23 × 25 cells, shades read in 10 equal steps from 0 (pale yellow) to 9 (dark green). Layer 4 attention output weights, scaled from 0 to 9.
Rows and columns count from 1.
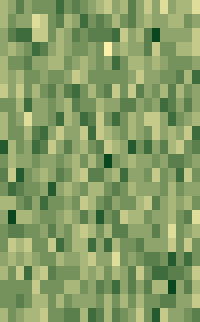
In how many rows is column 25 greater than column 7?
7
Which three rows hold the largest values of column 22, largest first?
21, 19, 9
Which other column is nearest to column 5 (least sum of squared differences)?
6
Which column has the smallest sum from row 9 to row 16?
20
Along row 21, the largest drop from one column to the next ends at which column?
23
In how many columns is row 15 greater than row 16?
11
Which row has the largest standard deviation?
3
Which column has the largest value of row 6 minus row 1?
25
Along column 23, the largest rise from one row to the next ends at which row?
12
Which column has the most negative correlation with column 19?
8
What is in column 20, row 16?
4
